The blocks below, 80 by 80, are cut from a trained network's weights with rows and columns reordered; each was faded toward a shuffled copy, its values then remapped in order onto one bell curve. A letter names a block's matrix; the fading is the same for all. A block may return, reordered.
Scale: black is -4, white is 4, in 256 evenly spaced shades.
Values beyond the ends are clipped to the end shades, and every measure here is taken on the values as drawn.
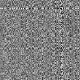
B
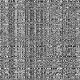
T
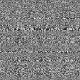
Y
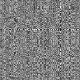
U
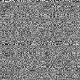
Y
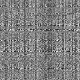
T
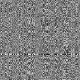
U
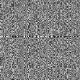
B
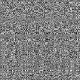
Y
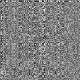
U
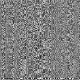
B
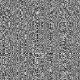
B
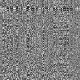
B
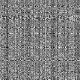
T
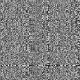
B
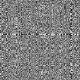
B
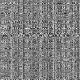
T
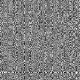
B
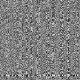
B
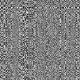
U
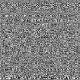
Y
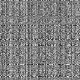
T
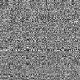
Y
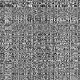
T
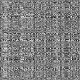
T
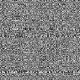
Y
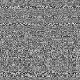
Y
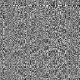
B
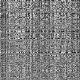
T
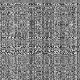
T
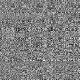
Y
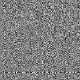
B
